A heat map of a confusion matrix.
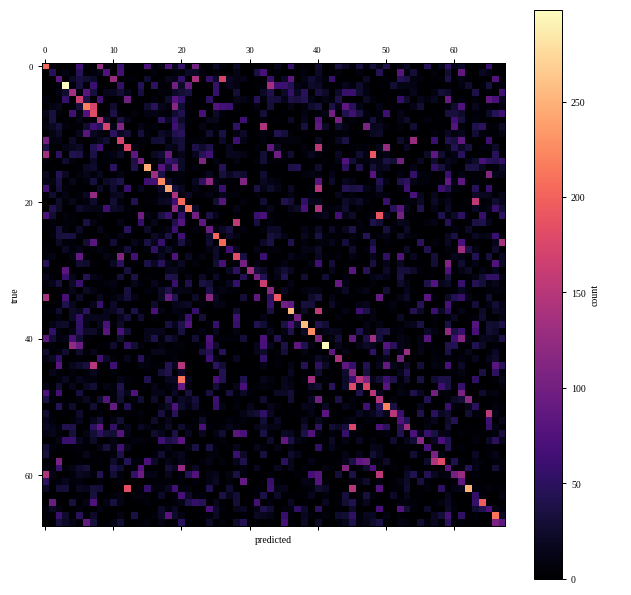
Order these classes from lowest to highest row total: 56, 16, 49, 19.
56, 19, 16, 49
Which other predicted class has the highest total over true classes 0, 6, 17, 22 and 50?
49
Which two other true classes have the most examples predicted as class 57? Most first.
58, 48
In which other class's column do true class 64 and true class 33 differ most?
1
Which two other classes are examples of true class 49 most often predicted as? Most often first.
62, 40
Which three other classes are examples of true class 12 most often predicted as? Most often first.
40, 50, 33
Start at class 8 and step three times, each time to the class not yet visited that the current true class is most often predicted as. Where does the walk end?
65
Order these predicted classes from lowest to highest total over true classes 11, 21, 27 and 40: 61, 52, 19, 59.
59, 52, 19, 61
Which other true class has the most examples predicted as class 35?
55
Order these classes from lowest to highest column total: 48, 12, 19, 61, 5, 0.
12, 48, 5, 0, 61, 19
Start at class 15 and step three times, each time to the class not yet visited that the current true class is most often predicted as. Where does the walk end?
42
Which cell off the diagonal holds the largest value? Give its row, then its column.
46, 20
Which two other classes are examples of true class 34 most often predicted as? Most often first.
0, 24
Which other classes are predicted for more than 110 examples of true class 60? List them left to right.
0, 49, 61
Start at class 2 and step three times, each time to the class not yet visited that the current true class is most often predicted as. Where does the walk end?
66
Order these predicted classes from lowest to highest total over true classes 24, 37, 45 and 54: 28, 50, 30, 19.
30, 50, 19, 28
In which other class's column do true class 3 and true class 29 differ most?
33
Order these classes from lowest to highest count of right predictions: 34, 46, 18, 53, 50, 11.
53, 46, 11, 34, 50, 18
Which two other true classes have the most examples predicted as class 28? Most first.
23, 54
